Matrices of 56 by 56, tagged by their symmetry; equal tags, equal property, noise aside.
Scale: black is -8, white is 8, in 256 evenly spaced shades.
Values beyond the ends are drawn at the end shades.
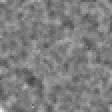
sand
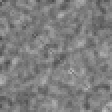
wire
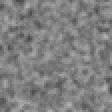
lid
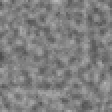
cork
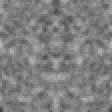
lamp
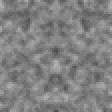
lamp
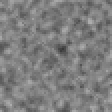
sand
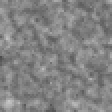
sand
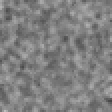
lid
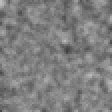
lid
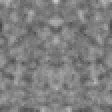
lamp
